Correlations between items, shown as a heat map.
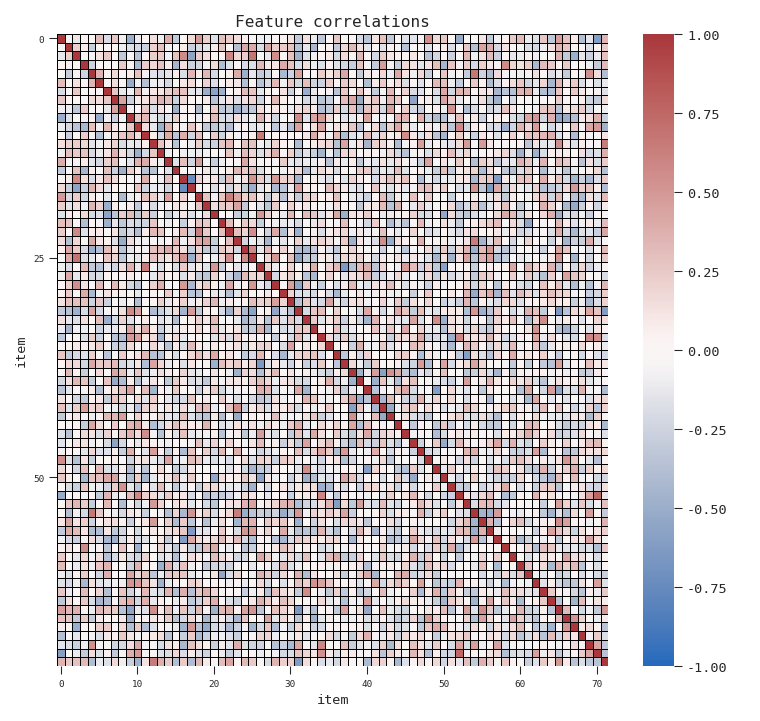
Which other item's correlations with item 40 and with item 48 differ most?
0
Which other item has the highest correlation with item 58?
3
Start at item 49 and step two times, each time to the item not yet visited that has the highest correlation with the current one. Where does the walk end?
63
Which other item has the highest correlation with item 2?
25
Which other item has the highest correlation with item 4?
54
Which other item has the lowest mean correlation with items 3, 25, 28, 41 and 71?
31
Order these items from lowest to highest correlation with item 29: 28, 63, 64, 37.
37, 28, 63, 64
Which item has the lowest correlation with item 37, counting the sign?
26
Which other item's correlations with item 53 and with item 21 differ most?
6
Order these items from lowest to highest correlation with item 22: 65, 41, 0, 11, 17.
17, 41, 11, 0, 65
